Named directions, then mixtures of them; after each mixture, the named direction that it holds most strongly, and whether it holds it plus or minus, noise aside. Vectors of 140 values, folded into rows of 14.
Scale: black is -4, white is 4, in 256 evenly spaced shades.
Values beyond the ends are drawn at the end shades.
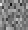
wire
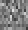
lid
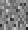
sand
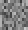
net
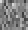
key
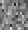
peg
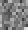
net, plus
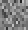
net, plus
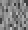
peg, plus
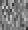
key, minus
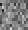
peg, plus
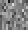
net, minus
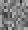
net, plus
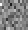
wire, plus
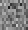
wire, plus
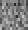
peg, plus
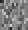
peg, minus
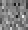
peg, plus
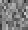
net, minus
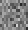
sand, plus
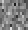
peg, plus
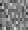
wire, minus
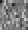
key, minus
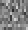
lid, minus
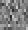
lid, minus
